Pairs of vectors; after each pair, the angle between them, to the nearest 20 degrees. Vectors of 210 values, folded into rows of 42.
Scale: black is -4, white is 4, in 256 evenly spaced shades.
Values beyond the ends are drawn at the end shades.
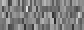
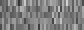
100 degrees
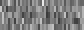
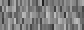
160 degrees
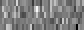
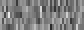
120 degrees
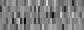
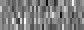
160 degrees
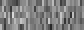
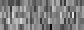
40 degrees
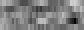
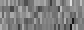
60 degrees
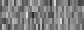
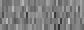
120 degrees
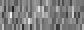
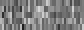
40 degrees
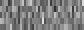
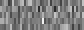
20 degrees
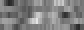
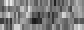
140 degrees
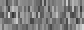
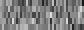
120 degrees
